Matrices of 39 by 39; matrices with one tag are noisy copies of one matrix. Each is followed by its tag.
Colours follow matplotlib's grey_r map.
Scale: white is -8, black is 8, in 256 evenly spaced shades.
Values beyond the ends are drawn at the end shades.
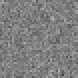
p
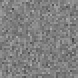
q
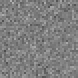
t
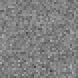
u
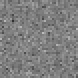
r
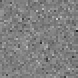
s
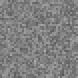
p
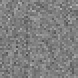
q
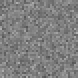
t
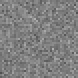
u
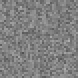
u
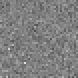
t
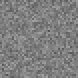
s
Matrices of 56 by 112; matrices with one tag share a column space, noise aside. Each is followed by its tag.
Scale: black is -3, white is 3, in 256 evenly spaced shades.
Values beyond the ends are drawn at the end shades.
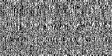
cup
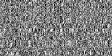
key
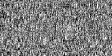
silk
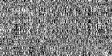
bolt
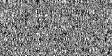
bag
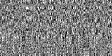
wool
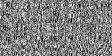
silk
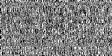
bolt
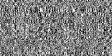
bolt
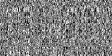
bolt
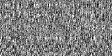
silk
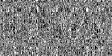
bolt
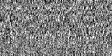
wool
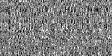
bolt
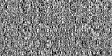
key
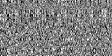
bag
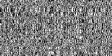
bolt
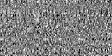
bag
